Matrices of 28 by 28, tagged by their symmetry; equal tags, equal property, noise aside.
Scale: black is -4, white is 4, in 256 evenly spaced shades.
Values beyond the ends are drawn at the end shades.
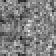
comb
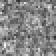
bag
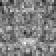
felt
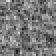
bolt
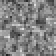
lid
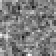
bolt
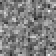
bolt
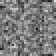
comb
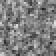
bolt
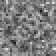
bag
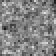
comb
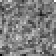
bag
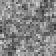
lid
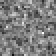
lid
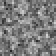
lid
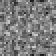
comb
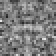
felt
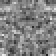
felt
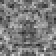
felt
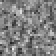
bolt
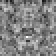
felt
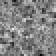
lid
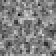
felt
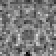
felt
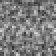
felt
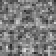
felt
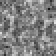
lid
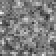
bag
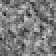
bag
